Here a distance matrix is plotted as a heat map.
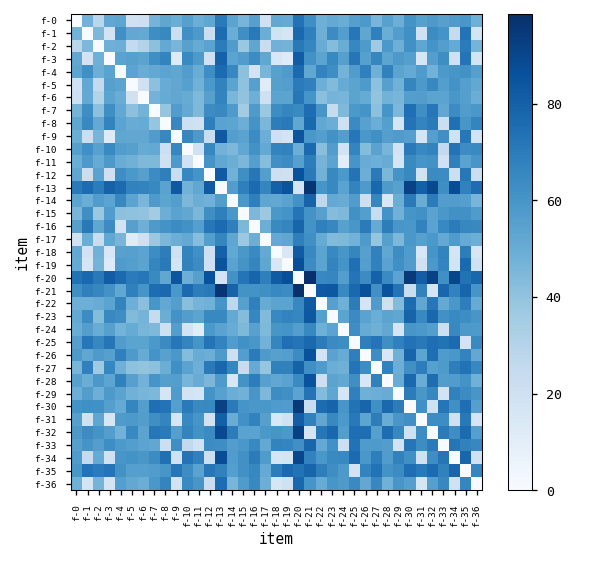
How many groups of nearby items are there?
10
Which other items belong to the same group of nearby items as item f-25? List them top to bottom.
f-35
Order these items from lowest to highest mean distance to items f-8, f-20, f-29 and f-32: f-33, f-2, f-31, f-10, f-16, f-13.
f-10, f-33, f-13, f-2, f-16, f-31
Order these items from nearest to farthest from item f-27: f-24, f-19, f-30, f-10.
f-24, f-10, f-30, f-19
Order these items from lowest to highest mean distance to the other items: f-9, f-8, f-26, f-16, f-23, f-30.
f-9, f-8, f-26, f-23, f-16, f-30
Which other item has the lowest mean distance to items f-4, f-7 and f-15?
f-27
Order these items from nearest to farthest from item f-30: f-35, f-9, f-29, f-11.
f-9, f-11, f-29, f-35
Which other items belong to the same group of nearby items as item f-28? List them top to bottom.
f-14, f-22, f-26
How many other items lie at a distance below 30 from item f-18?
8
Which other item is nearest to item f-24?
f-11
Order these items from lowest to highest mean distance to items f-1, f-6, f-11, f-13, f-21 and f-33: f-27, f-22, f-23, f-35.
f-22, f-27, f-23, f-35
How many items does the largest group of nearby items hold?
9
